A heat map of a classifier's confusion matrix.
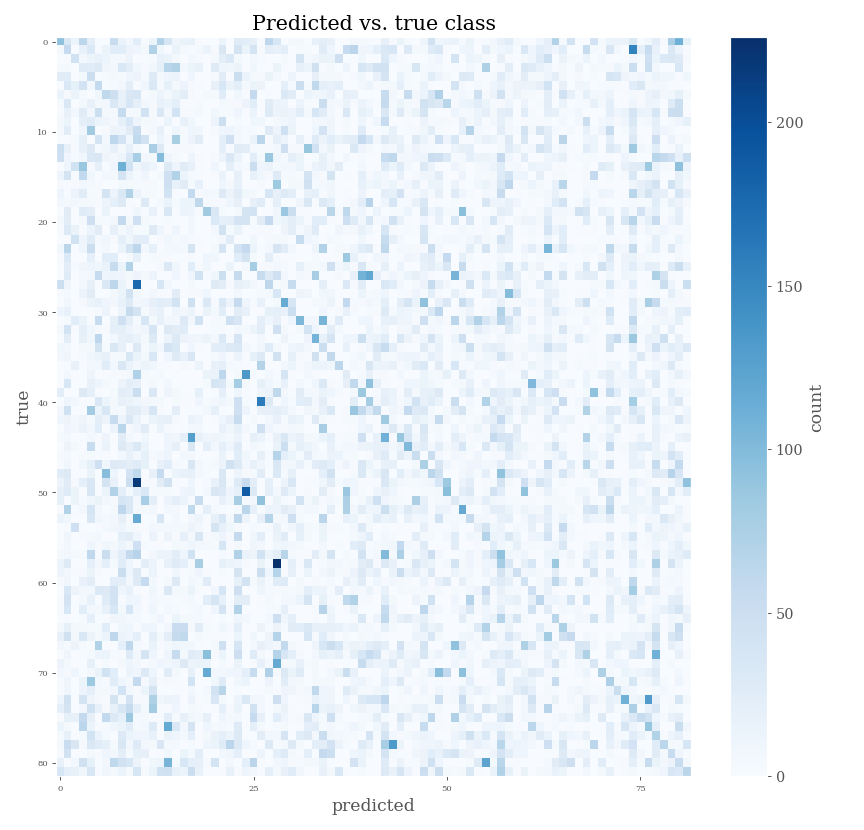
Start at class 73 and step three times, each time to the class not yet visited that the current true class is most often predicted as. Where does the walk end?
8
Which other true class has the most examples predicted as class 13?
0
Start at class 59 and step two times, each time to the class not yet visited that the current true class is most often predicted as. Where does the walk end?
58
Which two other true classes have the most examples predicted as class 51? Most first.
26, 67
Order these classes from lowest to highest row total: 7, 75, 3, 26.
7, 3, 75, 26
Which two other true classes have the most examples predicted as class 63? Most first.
23, 66
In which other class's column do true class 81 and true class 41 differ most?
38
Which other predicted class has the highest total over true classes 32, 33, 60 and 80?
74
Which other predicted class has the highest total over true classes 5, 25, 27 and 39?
10
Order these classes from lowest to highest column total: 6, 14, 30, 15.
30, 6, 15, 14
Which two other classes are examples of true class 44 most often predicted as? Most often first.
17, 42
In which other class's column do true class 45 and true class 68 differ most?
77
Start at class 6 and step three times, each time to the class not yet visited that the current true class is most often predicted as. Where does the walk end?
4
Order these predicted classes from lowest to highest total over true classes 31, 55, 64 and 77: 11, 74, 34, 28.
11, 28, 74, 34
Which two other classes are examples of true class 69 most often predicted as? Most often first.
28, 39
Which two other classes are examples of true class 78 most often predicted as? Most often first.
43, 42
